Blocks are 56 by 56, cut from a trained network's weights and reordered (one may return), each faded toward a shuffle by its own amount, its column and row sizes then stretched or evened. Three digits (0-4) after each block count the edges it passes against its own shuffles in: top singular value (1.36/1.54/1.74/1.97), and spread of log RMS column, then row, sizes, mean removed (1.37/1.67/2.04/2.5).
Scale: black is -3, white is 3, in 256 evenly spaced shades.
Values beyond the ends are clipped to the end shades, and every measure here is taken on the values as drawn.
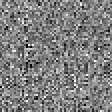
3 2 0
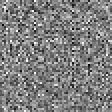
3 2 1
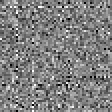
2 2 2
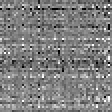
4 4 4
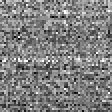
2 2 3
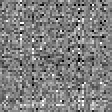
1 4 1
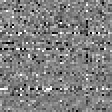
2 2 4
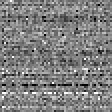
4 2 3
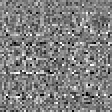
4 1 4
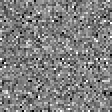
1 0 2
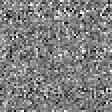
0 0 3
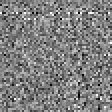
2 1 2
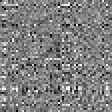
4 4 3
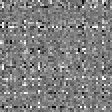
1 3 4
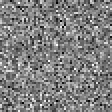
2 0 1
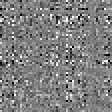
2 4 4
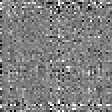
2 4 4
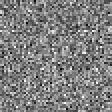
2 0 0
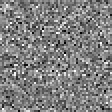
0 0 1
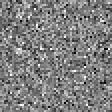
0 1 0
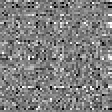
4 2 4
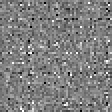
0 3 3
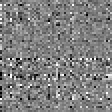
2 3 4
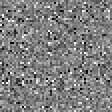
0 2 3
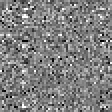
2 2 2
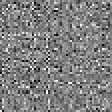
4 4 3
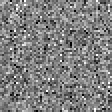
2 2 0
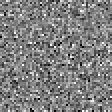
0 0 2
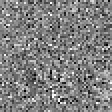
3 1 2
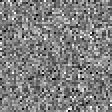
2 0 2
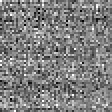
1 4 0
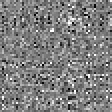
1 4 3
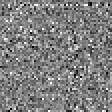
0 2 3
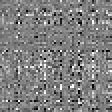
4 4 4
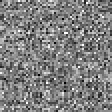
3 0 1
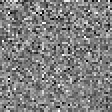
1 1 1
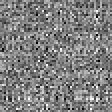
4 1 3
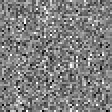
0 3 0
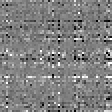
3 4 4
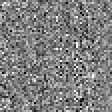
1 3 0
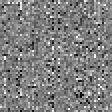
2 4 1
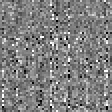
3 4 2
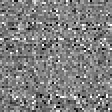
0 1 4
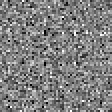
2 1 1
